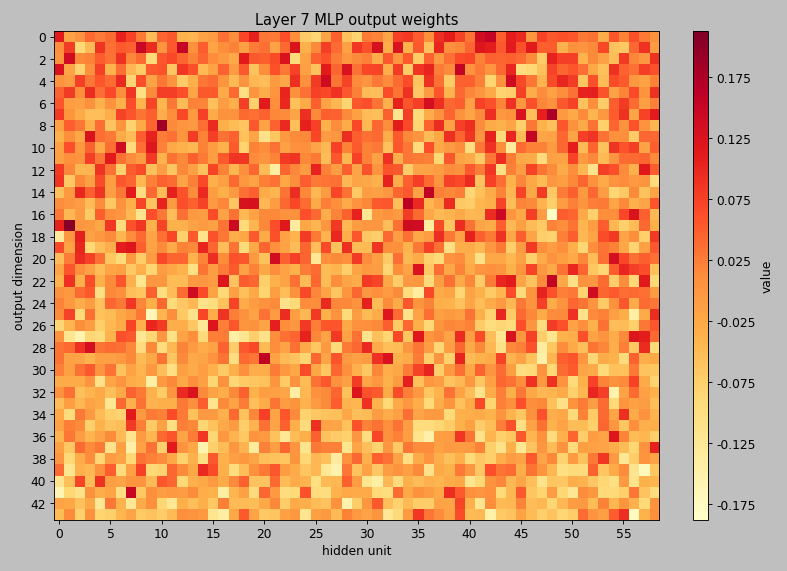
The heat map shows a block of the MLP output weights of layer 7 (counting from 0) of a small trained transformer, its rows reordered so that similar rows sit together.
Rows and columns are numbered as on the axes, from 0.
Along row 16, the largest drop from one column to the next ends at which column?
30
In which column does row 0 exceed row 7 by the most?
33
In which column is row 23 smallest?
35
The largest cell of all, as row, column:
17, 1
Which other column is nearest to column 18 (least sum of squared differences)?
38
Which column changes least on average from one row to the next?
49
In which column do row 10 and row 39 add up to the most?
42
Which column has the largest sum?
39
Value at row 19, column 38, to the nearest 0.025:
-0.1
